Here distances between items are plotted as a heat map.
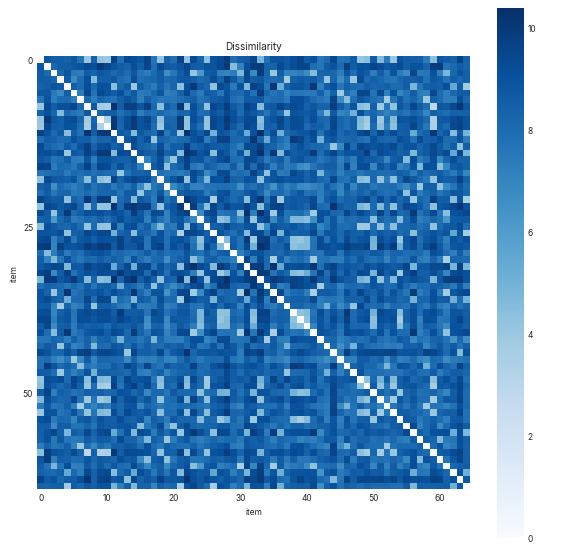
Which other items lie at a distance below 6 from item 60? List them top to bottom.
16, 19, 57
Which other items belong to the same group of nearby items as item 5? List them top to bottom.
45
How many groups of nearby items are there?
12
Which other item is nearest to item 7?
59
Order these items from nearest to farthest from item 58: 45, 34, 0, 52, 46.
52, 46, 45, 0, 34
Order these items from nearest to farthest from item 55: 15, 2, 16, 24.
15, 2, 16, 24
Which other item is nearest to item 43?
3
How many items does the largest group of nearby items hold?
13
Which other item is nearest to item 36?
21
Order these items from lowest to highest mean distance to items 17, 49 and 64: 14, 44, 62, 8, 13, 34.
34, 62, 14, 8, 13, 44
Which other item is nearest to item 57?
19
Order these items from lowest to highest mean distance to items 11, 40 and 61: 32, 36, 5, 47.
32, 36, 5, 47
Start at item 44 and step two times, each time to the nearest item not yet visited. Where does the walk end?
63
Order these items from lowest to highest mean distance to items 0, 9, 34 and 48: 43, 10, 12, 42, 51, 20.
10, 51, 42, 12, 20, 43
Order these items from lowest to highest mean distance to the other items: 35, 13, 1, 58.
58, 35, 13, 1
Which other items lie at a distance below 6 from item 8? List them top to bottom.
3, 37, 43, 47
